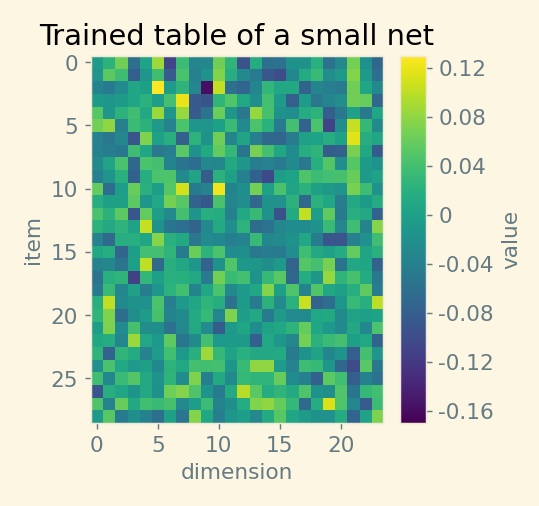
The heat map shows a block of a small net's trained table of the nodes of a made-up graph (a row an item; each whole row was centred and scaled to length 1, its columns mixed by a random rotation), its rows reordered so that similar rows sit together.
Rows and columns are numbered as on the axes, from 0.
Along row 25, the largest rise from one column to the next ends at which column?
19
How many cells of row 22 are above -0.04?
21
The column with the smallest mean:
9
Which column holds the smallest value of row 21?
10
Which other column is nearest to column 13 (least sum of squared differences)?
14
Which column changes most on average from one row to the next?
17
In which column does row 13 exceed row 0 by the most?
23
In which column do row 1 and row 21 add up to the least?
6
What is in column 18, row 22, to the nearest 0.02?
0.02
